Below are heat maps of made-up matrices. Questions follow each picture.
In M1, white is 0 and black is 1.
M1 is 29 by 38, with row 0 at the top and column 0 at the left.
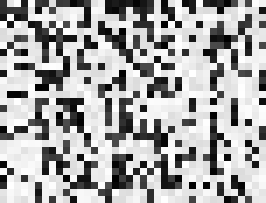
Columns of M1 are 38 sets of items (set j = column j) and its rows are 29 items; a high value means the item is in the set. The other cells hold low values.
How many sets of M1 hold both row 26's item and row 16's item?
7
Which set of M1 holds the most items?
17
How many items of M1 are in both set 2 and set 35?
3
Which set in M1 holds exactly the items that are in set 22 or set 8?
30
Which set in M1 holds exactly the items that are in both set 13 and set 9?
36
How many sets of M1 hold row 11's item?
11
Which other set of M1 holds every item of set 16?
23
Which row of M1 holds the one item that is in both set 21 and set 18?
0
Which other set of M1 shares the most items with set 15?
5
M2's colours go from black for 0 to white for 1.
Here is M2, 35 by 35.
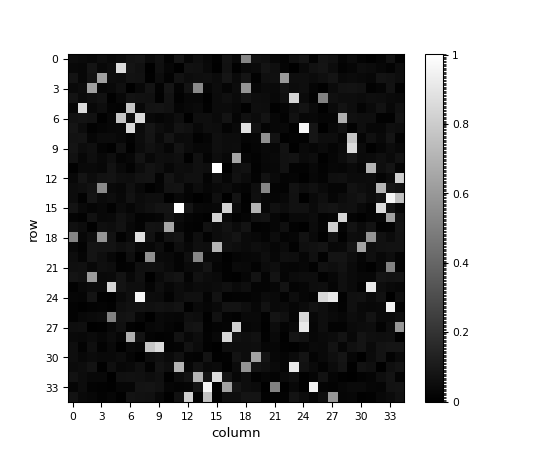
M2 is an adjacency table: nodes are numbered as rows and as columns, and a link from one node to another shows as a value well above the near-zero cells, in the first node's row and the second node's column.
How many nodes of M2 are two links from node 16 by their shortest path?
7
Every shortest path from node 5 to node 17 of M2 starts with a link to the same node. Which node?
node 6
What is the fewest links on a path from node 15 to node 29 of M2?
5
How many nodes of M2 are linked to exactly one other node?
9
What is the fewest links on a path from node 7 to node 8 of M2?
5
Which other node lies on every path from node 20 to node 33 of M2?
node 13
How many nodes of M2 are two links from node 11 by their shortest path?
5
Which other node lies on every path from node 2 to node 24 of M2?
node 3
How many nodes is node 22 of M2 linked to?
1
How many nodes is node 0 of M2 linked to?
1
